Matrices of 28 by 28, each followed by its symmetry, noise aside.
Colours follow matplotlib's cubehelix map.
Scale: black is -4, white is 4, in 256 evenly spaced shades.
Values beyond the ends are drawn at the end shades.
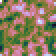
no symmetry.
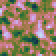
antisymmetric.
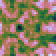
mirrored top to bottom.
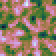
antisymmetric.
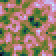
symmetric across the other diagonal.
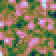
no symmetry.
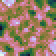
symmetric across the other diagonal.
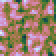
no symmetry.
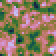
no symmetry.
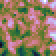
antisymmetric.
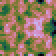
mirrored top to bottom.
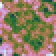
symmetric across the other diagonal.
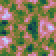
mirrored top to bottom.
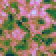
no symmetry.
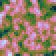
no symmetry.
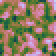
no symmetry.
